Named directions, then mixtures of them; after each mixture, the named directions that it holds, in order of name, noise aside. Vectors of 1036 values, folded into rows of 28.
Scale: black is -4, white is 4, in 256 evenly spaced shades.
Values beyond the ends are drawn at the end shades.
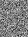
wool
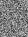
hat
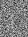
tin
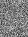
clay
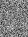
clay, tin, wool.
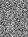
clay, tin, wool.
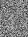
clay, tin.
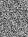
hat.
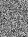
clay, hat.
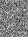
tin, wool.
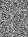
hat, tin, wool.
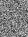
hat.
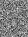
hat, wool.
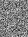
wool.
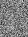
clay, tin.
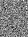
tin, wool.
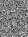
hat, wool.
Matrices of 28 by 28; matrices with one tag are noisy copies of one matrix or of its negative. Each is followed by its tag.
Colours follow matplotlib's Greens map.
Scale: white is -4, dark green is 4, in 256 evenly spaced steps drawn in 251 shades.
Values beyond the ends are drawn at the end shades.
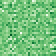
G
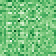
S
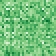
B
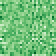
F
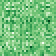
B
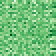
G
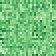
F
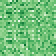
S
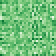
F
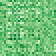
S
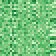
G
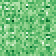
B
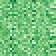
G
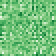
F
